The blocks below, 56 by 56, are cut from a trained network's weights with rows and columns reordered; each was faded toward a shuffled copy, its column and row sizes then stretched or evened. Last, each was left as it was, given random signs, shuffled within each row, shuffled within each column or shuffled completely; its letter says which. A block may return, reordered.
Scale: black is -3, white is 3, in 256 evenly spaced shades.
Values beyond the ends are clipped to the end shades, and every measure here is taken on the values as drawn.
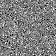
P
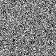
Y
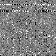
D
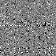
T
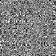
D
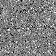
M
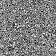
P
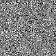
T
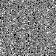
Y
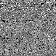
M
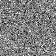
M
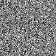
Y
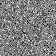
P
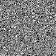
T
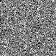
Y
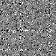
T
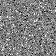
P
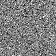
P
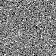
P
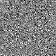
D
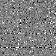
T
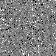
Y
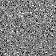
M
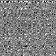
D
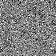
M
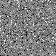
P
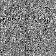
T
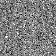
Y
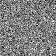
P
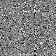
Y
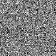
T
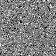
M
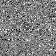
M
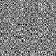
D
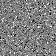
P
